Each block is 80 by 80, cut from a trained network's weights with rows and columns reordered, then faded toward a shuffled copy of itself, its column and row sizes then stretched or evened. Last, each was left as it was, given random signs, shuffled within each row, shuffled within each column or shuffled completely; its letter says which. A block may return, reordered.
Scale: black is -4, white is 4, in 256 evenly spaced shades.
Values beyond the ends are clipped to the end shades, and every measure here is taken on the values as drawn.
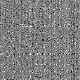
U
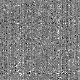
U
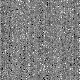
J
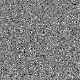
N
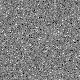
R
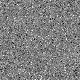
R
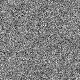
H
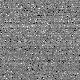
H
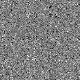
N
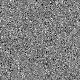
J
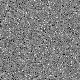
R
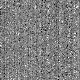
J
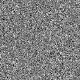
J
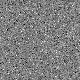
R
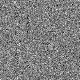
J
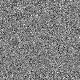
H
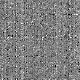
U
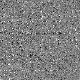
N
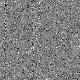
J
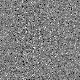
J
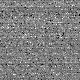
H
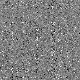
N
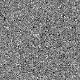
N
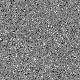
R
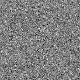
J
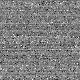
H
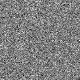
H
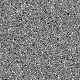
R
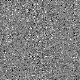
N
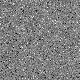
R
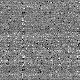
U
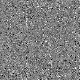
N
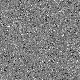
R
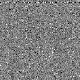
U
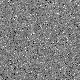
R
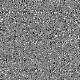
N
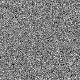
H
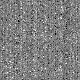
J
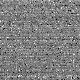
H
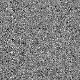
N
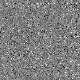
N
